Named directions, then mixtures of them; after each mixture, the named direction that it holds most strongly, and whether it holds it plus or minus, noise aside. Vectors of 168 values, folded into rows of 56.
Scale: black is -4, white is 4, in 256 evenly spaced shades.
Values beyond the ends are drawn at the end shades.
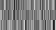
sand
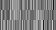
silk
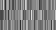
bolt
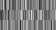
bolt, plus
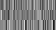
sand, plus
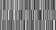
sand, minus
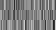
sand, plus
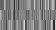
sand, plus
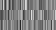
bolt, plus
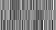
silk, minus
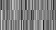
silk, plus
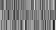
sand, plus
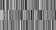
bolt, minus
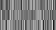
silk, plus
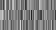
bolt, minus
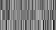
silk, plus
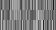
silk, plus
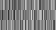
bolt, plus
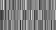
bolt, plus
